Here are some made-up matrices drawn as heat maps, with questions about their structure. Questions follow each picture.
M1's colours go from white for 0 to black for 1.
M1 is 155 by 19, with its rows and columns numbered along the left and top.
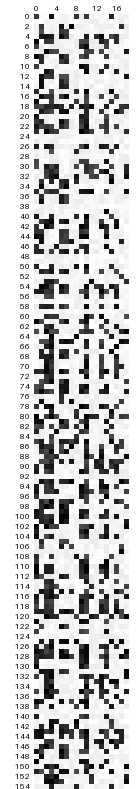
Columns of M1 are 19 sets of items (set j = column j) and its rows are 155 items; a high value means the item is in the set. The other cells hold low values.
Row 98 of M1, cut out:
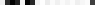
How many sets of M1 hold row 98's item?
6
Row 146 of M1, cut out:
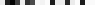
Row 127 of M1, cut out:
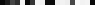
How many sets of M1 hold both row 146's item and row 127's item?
6
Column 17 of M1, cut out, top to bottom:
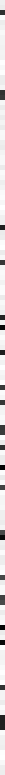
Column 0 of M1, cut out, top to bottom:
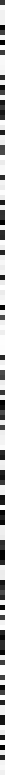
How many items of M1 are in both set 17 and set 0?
9
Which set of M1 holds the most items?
10
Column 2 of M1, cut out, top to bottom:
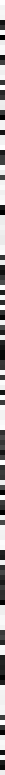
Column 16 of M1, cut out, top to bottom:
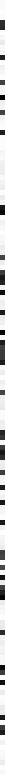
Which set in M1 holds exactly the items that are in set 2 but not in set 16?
18
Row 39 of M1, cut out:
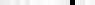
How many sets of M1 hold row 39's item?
1
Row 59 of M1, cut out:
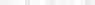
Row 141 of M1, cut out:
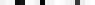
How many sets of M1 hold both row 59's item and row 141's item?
0
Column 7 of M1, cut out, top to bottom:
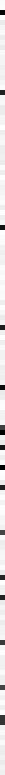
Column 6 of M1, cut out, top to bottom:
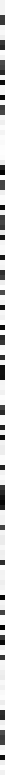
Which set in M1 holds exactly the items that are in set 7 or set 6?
1
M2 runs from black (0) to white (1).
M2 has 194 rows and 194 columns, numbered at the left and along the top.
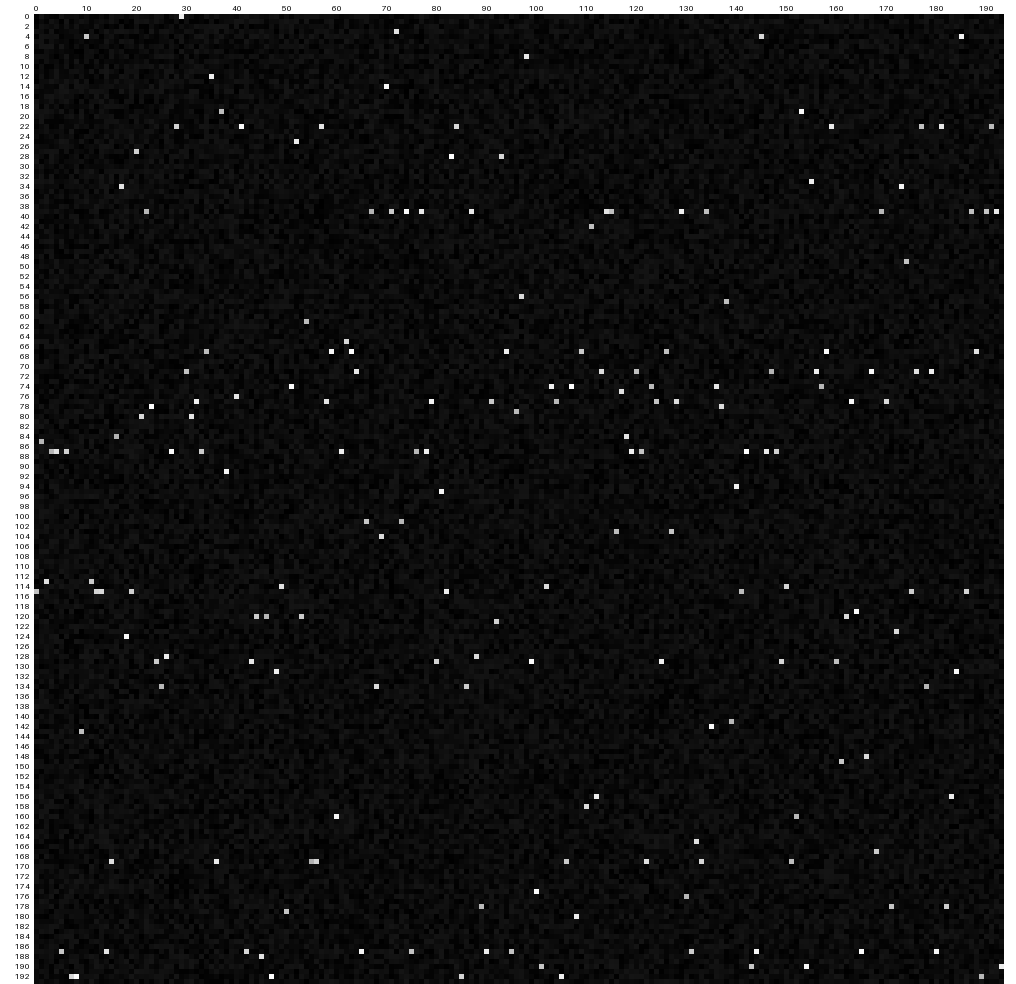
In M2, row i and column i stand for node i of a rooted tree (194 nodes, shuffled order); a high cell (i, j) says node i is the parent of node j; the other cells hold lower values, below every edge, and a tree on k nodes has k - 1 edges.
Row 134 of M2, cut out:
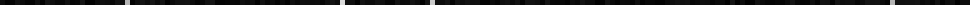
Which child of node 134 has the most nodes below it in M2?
178
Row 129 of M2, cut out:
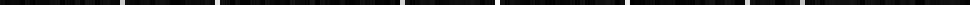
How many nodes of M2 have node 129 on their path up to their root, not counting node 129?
12
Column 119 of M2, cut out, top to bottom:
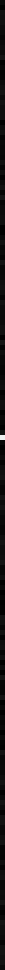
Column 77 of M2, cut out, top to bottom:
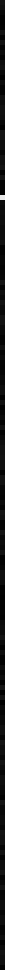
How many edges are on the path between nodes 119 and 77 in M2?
3
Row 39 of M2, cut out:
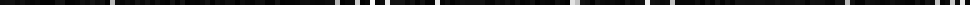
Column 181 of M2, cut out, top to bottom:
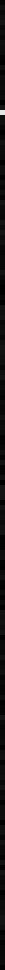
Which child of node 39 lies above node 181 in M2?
22
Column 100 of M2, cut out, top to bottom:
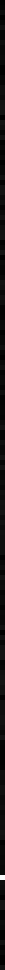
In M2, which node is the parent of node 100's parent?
115
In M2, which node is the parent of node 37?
19
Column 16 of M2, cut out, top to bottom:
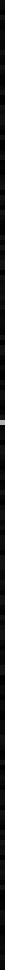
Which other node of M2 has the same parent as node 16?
118
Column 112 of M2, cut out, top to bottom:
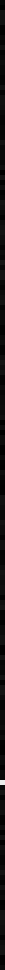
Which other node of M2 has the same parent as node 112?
183
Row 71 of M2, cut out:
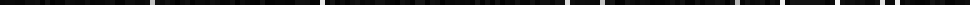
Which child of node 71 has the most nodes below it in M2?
120
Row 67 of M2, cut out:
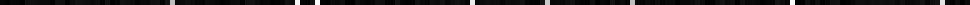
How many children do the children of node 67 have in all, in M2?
5
